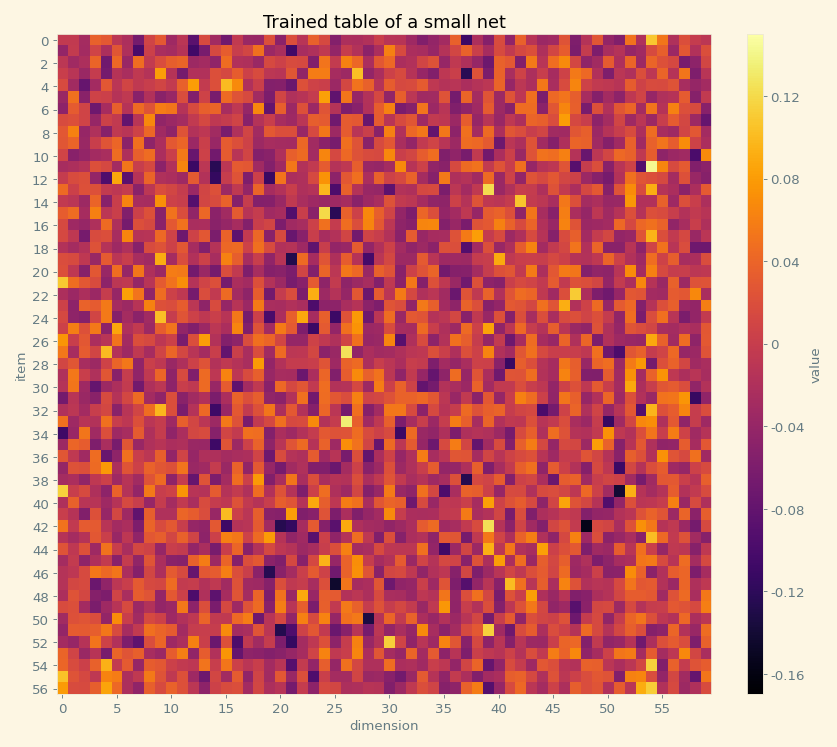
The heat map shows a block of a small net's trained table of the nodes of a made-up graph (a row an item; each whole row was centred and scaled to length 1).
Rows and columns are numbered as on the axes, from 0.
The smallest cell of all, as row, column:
42, 48
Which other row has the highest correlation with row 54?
56
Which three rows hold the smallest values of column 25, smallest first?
47, 15, 24
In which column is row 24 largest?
9
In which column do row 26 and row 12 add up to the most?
5
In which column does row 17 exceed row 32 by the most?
53
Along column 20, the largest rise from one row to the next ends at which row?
43
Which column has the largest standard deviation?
39
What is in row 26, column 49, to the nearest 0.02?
-0.06
